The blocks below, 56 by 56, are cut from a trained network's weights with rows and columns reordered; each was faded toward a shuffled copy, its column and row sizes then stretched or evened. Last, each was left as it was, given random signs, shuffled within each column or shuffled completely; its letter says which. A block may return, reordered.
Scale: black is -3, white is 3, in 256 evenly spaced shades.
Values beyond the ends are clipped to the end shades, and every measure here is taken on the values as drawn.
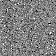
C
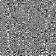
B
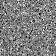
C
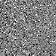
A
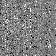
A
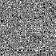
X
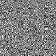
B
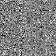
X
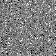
A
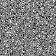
A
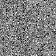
A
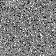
C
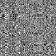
B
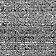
B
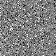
A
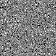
A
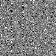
A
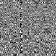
B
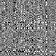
B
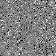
A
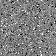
C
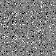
X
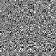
B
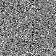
A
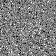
C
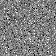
A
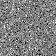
C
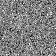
C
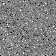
C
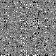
X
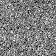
C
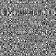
B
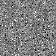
A
